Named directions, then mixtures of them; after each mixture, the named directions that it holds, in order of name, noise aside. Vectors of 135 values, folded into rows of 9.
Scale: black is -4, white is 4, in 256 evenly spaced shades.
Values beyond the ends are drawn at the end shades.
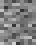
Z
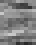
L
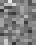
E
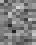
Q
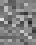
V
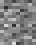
Z.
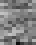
L, Z.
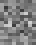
Q, V, Z.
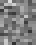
E.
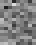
E, Z.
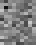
L, V, Z.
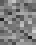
V, Z.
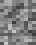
E, Q.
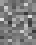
V.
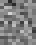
E, V.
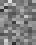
E.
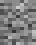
L, Q, Z.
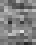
L, V.
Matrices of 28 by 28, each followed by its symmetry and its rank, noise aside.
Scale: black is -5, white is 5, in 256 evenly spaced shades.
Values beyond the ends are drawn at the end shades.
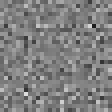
antisymmetric, rank eight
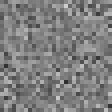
antisymmetric, rank eight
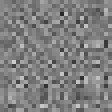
antisymmetric, rank four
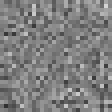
antisymmetric, rank eight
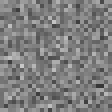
no symmetry, rank eight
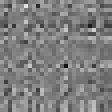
no symmetry, rank four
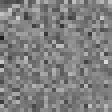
no symmetry, rank eight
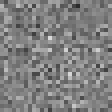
no symmetry, rank eight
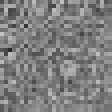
symmetric, rank four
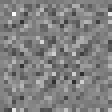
symmetric, rank four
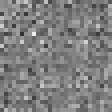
symmetric, rank eight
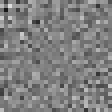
antisymmetric, rank six
